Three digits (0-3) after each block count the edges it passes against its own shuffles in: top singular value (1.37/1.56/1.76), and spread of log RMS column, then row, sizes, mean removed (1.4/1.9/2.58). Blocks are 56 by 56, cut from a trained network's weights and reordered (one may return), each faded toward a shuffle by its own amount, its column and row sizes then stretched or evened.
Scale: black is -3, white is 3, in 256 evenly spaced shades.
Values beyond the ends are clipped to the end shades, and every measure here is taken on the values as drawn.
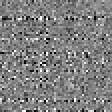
3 2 3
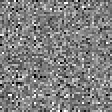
1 2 1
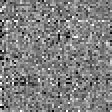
2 2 1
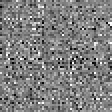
0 2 3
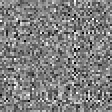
3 1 1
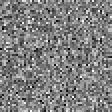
2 0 1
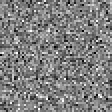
2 0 1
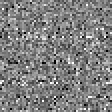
2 0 2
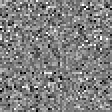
0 1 2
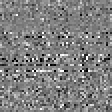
0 1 3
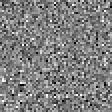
0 1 1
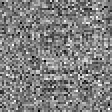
3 0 0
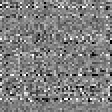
3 1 3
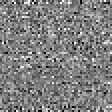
0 0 3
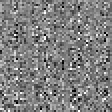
2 3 1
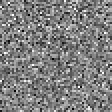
0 0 0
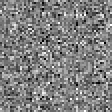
2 1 1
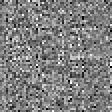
3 2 0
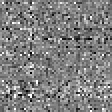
1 2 3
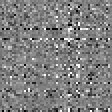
2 2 3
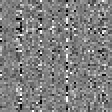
3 3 1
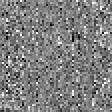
0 3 0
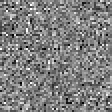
0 1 1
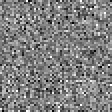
2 0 1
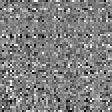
1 2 3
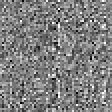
2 2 0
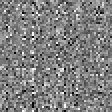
3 2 1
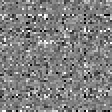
1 2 3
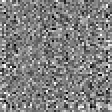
3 2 1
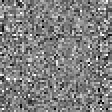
1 2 0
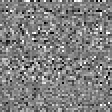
1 1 3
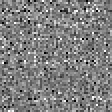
0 1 2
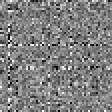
3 2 2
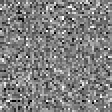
1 1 2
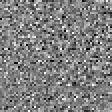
0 0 2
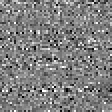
1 0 3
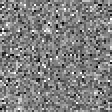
0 2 1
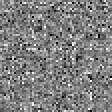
2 1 2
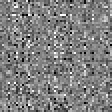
1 3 2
